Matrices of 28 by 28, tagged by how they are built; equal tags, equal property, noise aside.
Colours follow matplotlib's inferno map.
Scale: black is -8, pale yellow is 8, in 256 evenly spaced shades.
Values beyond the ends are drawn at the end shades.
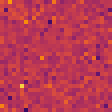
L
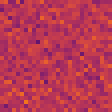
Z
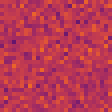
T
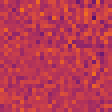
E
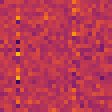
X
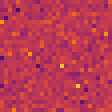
L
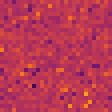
L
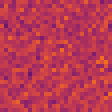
T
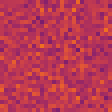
T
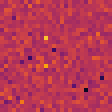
L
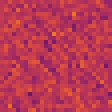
Z
